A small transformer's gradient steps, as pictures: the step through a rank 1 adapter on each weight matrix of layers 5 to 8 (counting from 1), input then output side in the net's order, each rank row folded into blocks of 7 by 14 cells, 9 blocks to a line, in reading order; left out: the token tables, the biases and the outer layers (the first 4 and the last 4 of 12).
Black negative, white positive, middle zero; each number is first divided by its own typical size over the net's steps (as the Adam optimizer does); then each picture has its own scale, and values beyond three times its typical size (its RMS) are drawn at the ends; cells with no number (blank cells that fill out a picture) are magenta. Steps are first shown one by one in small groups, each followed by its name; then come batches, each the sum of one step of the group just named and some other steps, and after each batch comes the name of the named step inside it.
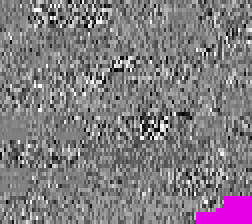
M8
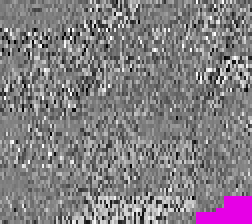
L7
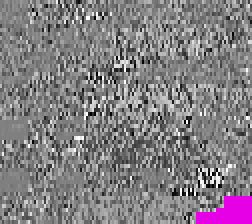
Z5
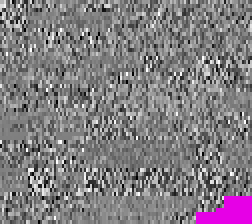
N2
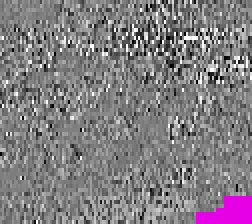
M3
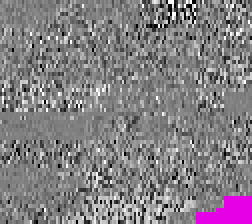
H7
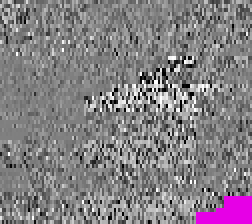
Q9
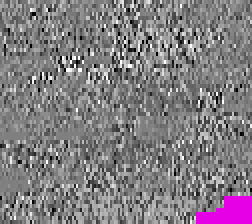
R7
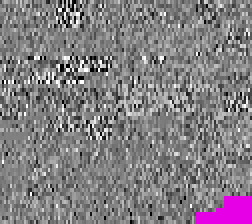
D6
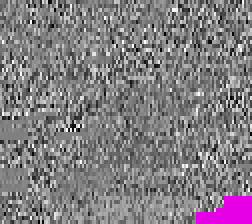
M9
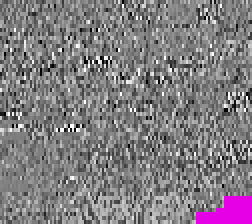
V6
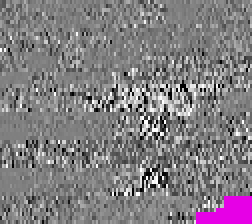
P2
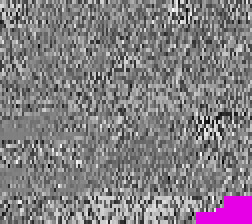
M9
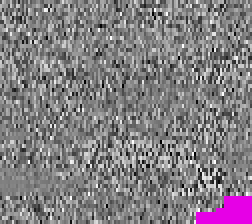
L7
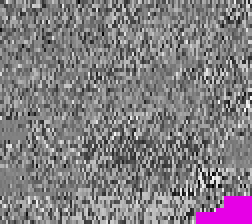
Z5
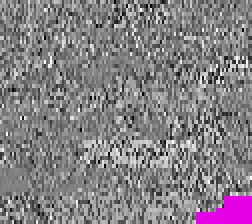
M3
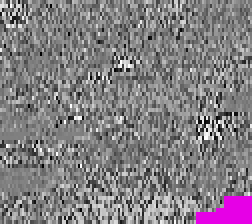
R7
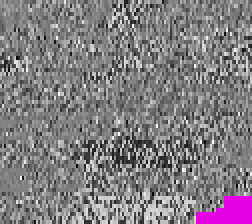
M3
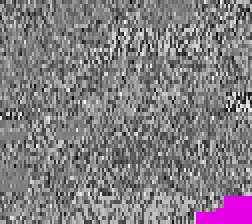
V6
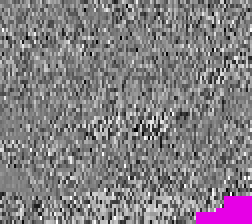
L7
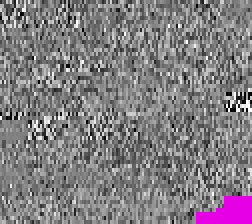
D6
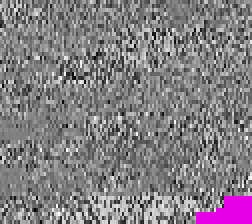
D6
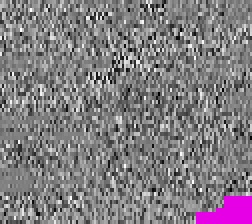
R7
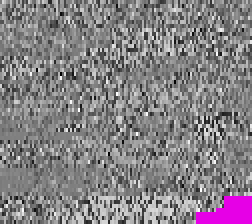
M9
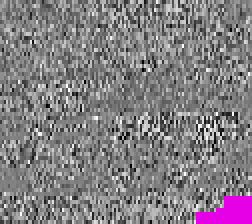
L7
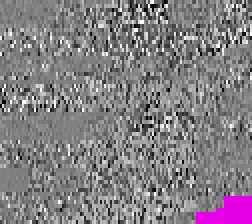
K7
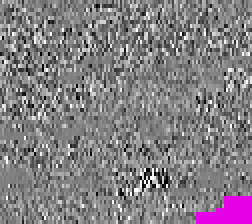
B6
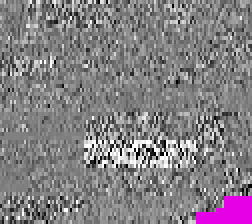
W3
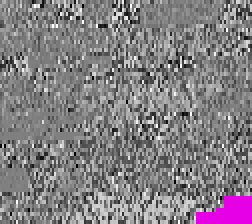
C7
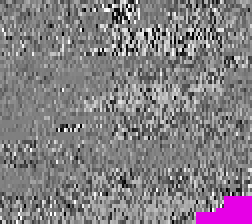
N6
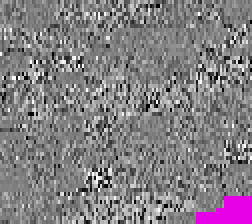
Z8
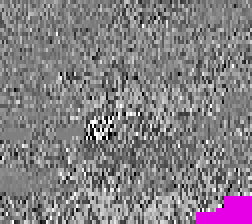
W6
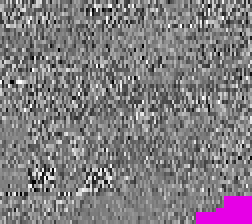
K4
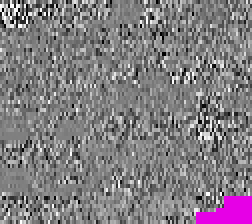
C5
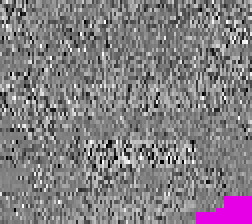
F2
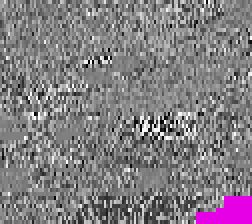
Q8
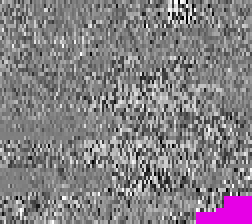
B6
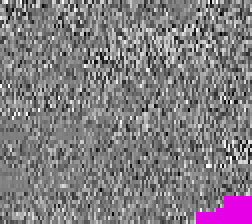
F2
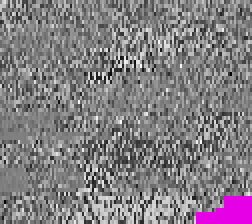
C7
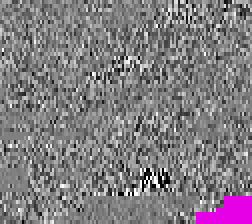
B6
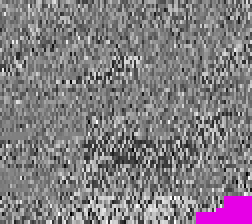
W6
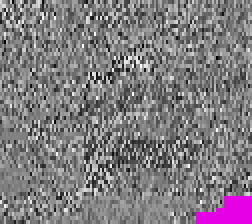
K4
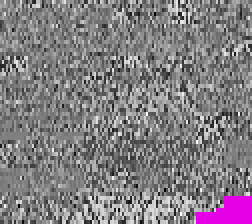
C7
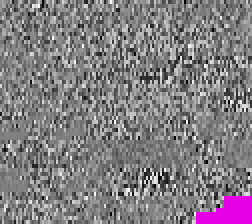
N6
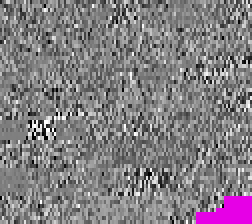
W6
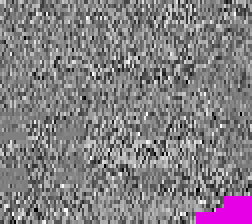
W3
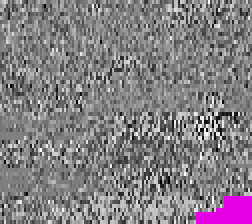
Q8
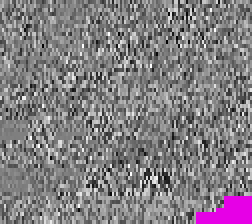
B6
